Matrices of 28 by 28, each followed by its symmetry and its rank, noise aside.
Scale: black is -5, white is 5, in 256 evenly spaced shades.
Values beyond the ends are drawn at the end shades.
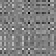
antisymmetric, rank two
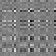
no symmetry, rank one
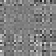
antisymmetric, rank two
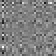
no symmetry, rank three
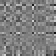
no symmetry, rank two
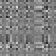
antisymmetric, rank two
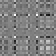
symmetric, rank one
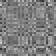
antisymmetric, rank two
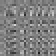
antisymmetric, rank two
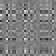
no symmetry, rank one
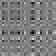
symmetric, rank one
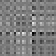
symmetric, rank one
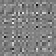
symmetric, rank three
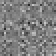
symmetric, rank three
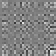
symmetric, rank two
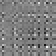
symmetric, rank two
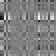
no symmetry, rank one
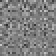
no symmetry, rank three
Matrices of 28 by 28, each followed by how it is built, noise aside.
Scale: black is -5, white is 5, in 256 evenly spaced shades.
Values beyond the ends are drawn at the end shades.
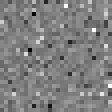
sparse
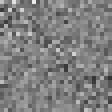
block diagonal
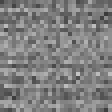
blocks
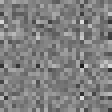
low rank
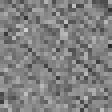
Toeplitz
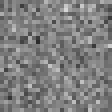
blocks
